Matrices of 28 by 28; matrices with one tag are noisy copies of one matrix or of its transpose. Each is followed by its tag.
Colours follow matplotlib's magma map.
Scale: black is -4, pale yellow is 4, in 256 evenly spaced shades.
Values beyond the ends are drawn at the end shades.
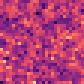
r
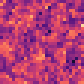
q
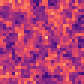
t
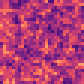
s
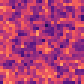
s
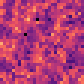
q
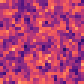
r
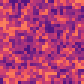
s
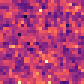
r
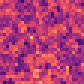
r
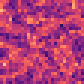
t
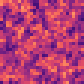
t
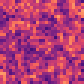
s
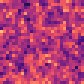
r
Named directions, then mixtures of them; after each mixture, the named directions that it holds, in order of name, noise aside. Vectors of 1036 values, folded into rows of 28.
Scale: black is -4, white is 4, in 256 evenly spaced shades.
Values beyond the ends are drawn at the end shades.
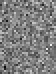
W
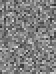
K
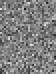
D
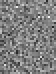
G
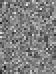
D, W.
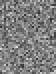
K.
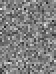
D.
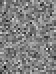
D, W.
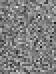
G.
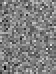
W.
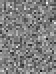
D, G, K.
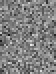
D, G.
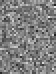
G, K, W.
